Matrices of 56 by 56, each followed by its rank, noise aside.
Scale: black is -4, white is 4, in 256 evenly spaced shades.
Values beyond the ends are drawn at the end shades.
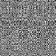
five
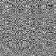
five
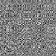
six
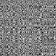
five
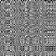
five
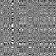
three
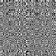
four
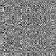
five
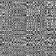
four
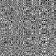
five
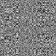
six
